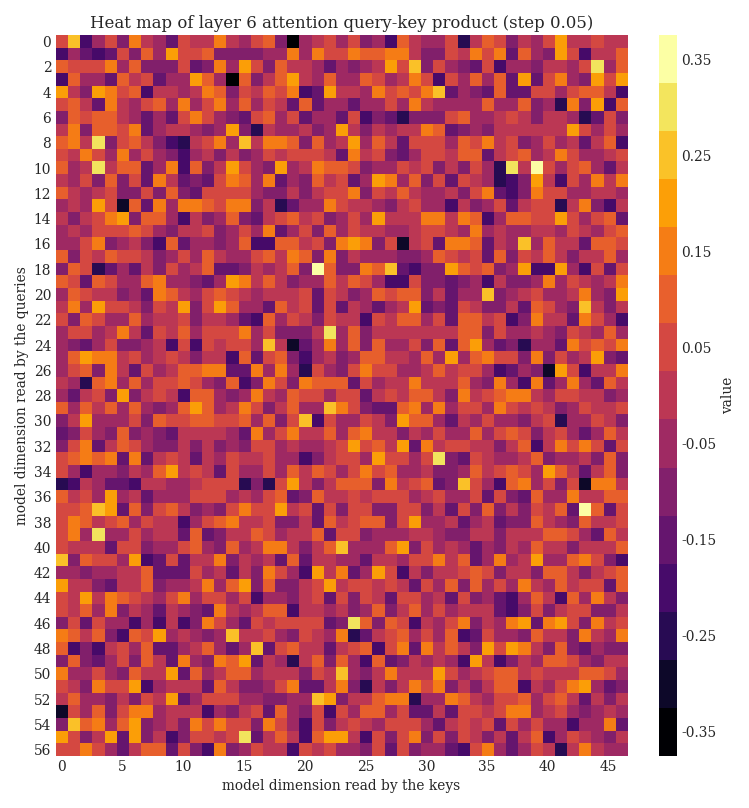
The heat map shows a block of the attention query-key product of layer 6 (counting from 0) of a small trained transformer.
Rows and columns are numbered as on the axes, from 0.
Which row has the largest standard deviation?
18
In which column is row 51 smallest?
25
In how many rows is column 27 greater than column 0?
21
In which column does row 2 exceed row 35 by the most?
15
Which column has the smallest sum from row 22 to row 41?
7
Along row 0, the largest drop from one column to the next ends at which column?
2
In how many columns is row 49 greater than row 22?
21
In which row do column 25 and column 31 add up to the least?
6
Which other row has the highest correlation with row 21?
37
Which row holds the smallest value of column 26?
48
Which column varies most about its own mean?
43
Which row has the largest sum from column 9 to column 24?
29
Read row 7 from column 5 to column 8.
0.05 0.15 -0.15 -0.05
